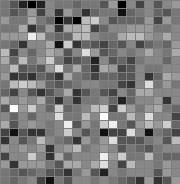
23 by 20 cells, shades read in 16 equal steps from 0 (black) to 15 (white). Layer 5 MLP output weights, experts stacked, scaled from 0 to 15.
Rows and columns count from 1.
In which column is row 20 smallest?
6
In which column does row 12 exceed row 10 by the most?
17
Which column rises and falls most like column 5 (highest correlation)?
4
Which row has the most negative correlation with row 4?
14
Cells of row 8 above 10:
2
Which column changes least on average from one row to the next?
18
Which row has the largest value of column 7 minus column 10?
9
